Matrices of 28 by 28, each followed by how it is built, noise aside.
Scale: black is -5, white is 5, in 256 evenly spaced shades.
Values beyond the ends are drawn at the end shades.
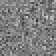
noise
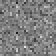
uneven columns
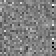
uneven columns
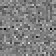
uneven rows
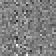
uneven columns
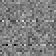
uneven rows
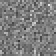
noise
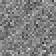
Hankel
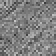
Hankel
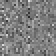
uneven columns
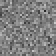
noise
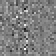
uneven columns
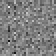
uneven columns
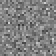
noise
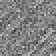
Hankel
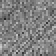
Hankel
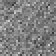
Hankel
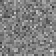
noise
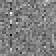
uneven columns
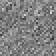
Hankel
